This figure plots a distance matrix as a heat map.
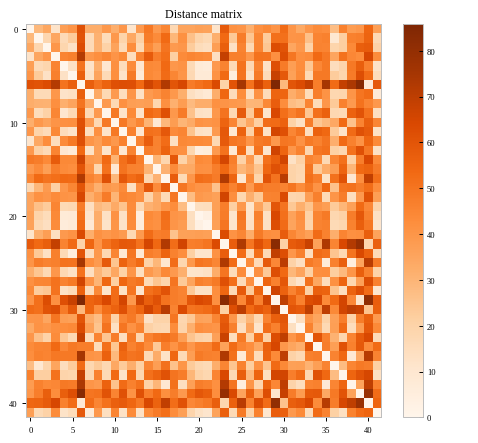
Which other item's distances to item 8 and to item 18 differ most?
34
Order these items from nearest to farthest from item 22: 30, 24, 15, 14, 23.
24, 15, 14, 30, 23
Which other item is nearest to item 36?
1
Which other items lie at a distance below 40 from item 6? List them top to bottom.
23, 30, 40
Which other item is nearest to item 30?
23
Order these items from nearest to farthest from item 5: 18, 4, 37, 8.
4, 37, 8, 18
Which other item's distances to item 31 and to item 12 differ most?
14
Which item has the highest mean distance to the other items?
6
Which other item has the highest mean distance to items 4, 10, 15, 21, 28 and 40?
29
